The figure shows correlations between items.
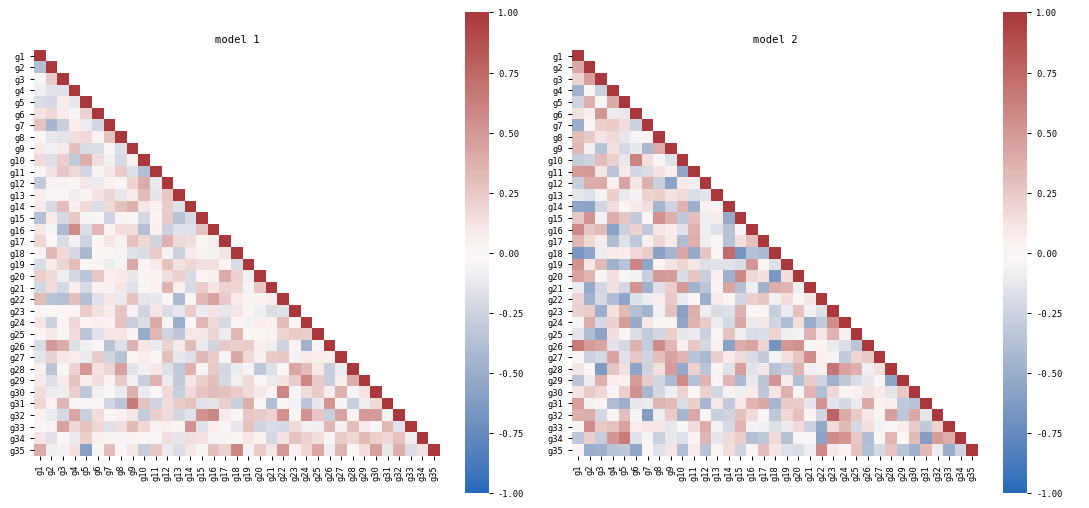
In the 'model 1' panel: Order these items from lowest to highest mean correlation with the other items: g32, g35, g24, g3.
g3, g24, g35, g32
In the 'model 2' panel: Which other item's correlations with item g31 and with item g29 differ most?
g18
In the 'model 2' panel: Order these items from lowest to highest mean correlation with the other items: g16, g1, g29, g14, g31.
g14, g29, g31, g16, g1
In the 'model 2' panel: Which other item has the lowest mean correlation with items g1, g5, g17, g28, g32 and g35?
g10
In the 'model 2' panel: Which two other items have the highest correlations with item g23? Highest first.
g32, g28
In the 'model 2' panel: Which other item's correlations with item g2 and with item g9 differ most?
g12
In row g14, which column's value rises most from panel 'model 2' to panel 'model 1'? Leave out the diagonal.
g26
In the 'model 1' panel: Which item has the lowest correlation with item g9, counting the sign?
g24
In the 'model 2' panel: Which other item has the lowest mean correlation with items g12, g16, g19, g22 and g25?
g4
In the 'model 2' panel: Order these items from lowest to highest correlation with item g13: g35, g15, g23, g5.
g23, g5, g35, g15
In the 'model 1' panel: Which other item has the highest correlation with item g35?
g18
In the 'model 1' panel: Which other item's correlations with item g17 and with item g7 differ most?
g26
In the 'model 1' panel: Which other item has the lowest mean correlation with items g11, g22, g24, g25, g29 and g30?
g13
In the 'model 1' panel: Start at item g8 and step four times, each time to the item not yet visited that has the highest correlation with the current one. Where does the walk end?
g12
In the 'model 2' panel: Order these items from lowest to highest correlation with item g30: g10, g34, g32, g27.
g27, g10, g34, g32
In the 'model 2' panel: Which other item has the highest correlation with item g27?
g21
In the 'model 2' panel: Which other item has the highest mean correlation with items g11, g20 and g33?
g2
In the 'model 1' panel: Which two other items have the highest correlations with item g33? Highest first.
g14, g3
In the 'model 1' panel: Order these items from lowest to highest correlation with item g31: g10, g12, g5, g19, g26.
g5, g12, g10, g19, g26
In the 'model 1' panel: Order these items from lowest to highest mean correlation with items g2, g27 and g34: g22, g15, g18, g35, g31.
g22, g31, g35, g15, g18
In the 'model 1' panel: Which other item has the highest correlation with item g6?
g16
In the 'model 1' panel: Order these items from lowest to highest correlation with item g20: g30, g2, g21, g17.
g30, g2, g21, g17
